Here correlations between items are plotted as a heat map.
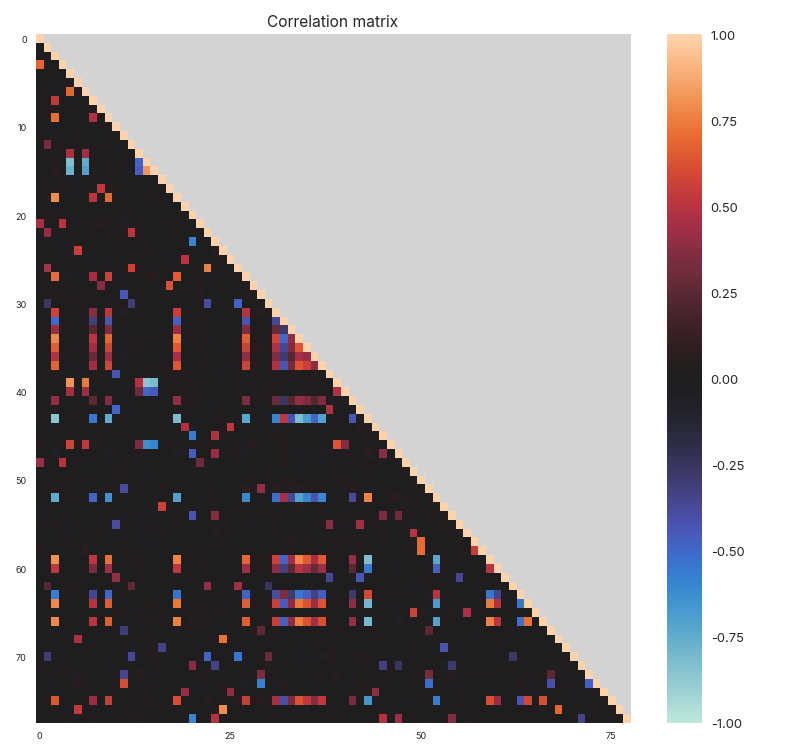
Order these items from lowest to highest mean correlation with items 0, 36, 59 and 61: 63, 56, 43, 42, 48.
43, 63, 42, 56, 48
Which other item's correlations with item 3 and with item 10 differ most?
0
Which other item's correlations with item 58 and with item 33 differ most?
50
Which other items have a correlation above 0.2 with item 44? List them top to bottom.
19, 25, 74
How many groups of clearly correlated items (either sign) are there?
13
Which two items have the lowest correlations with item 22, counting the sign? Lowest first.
70, 30
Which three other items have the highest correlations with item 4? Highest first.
39, 6, 46
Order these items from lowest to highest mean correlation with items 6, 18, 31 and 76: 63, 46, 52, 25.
52, 63, 25, 46
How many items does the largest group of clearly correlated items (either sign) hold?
21
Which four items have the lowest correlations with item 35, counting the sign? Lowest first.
43, 52, 63, 32
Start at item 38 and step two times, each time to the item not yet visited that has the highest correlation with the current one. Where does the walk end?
55
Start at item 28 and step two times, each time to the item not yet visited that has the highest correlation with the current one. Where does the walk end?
8
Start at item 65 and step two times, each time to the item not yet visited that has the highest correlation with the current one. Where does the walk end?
56
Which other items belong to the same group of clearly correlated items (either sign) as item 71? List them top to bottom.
20, 23, 45, 47, 54, 77
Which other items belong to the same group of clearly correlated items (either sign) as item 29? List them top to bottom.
11, 51, 67, 72, 73
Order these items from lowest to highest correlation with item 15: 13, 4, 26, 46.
4, 46, 13, 26
